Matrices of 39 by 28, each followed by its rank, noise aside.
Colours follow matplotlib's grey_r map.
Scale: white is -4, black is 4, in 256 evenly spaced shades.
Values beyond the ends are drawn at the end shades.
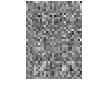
six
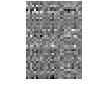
four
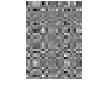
two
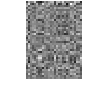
three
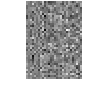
six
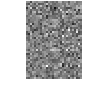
eight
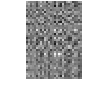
four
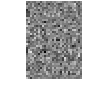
eight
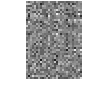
six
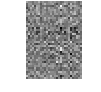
four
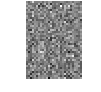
six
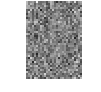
eight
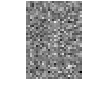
six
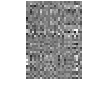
four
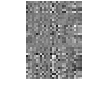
three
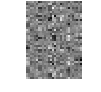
four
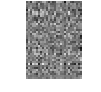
four
